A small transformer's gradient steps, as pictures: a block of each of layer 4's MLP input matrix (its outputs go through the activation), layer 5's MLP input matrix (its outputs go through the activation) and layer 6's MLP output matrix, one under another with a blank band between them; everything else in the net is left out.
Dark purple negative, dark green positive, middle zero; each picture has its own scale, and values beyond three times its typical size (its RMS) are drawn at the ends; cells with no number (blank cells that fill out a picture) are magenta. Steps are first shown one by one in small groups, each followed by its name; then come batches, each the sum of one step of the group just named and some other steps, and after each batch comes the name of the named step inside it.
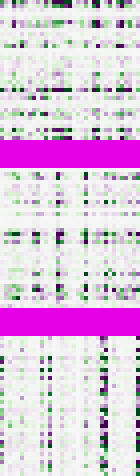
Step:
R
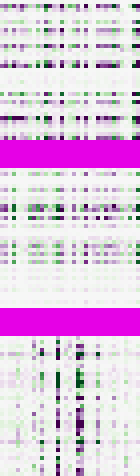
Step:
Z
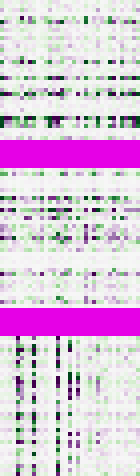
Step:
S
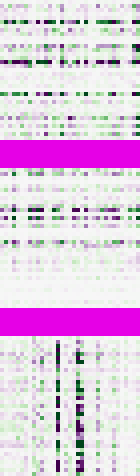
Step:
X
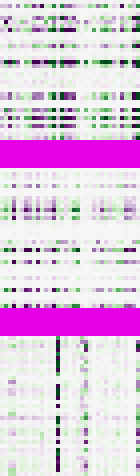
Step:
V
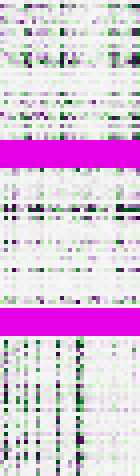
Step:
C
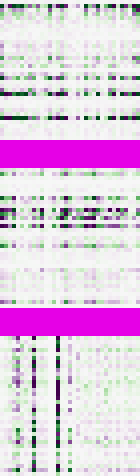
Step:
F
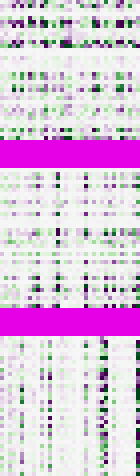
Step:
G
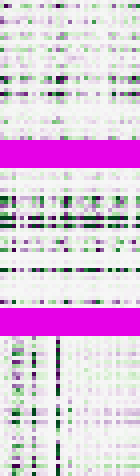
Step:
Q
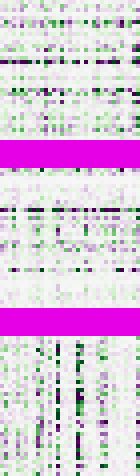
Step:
X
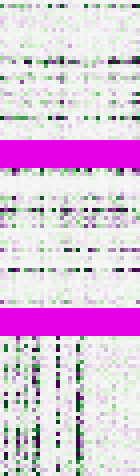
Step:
F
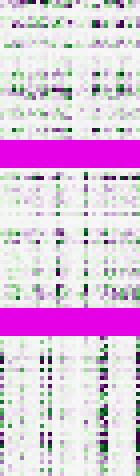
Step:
R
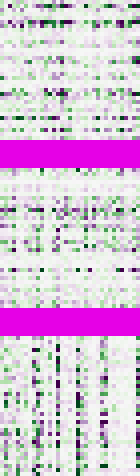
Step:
F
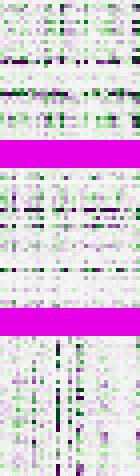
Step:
X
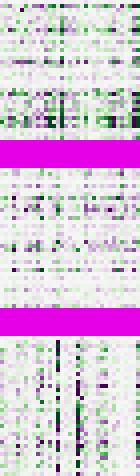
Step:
V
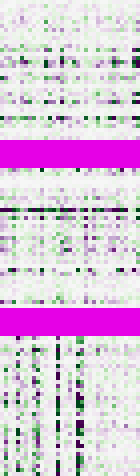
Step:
S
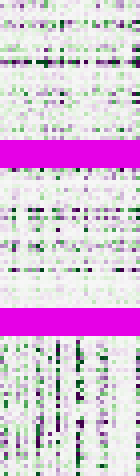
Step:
X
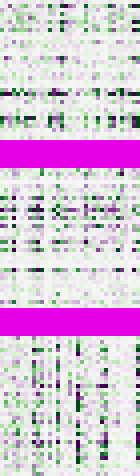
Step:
S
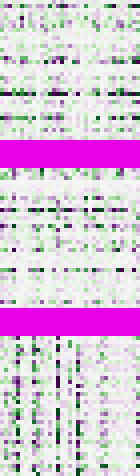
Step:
S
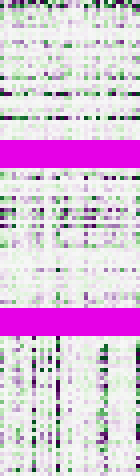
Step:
F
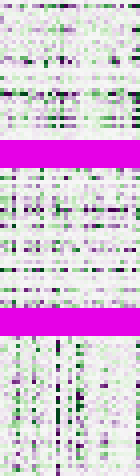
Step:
V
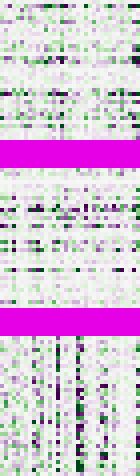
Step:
F
